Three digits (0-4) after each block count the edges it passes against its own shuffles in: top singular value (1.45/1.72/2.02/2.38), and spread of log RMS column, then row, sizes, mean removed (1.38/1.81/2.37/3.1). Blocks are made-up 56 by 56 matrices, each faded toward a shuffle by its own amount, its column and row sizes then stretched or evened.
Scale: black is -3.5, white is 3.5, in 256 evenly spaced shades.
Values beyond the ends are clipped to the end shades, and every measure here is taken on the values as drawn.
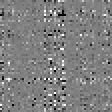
1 4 3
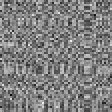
4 1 1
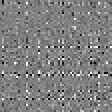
4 3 3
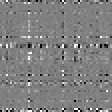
4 2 4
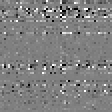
3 2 4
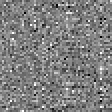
2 2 0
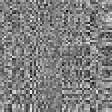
4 3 0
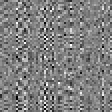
4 4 1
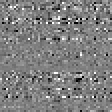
3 1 4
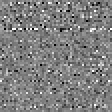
0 0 3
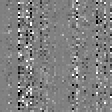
3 4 0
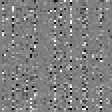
3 4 1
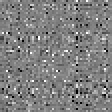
3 2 3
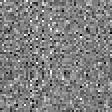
3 2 0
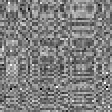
4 0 0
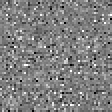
0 1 2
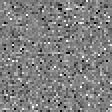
0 1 0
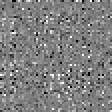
1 3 2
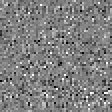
2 0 1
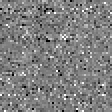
0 0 2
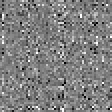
2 3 2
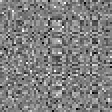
4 1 1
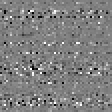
0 2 4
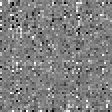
0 3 2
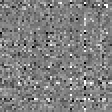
2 2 3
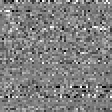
0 0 4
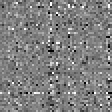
0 3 3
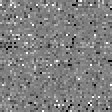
0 0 2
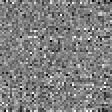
2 1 2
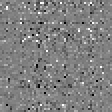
0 2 2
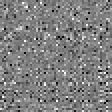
3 1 1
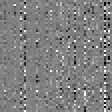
3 4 1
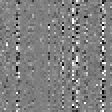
4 4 0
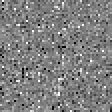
0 1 0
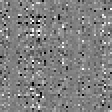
2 4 1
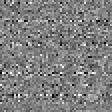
2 1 3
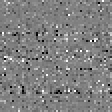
1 1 3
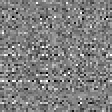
3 1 3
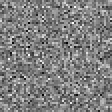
2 1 1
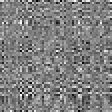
4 3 3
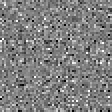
3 1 2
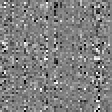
0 4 2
